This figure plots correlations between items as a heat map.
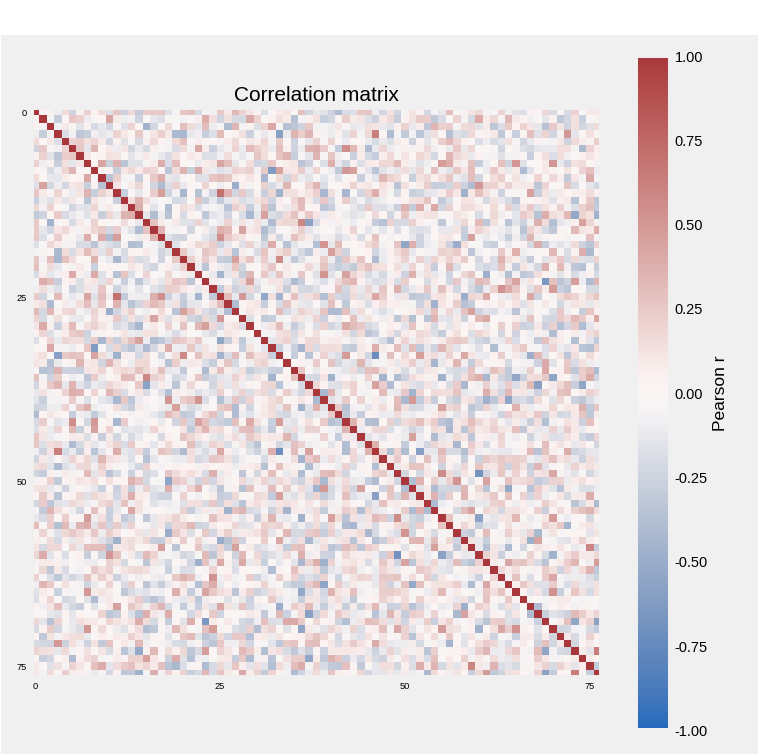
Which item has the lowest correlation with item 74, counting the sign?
37
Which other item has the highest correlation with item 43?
8
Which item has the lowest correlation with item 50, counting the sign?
18
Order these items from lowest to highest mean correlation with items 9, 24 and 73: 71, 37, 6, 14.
14, 37, 71, 6
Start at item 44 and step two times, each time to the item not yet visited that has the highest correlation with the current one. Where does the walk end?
39
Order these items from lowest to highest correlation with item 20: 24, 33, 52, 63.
24, 52, 63, 33
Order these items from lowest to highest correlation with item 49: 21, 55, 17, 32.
17, 21, 32, 55
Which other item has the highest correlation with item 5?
42
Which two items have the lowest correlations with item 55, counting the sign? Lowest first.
60, 36
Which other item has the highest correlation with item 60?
10
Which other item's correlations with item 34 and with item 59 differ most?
54
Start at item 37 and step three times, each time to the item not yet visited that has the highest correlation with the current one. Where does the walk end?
72
